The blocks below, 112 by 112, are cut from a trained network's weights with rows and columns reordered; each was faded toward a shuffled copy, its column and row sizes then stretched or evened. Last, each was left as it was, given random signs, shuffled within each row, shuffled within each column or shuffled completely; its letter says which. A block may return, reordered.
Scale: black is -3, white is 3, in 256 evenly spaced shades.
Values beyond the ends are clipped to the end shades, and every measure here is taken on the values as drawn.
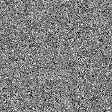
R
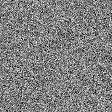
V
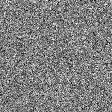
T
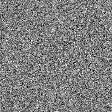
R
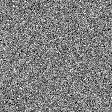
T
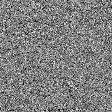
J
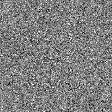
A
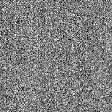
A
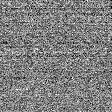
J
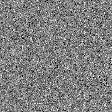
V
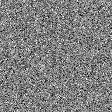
T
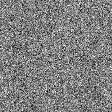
V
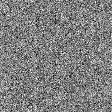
V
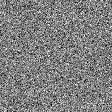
T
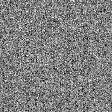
A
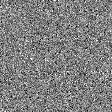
R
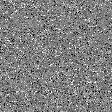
J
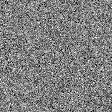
V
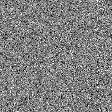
R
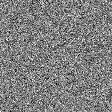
J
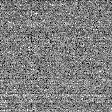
A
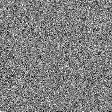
R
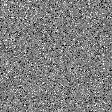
R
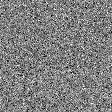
T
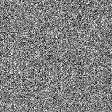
A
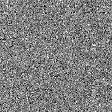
A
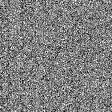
V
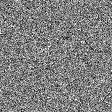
T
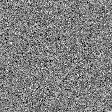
V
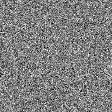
R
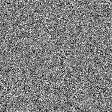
J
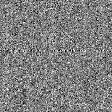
A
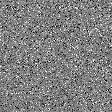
J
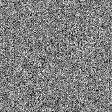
V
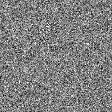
A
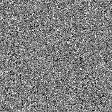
R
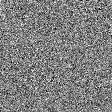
J
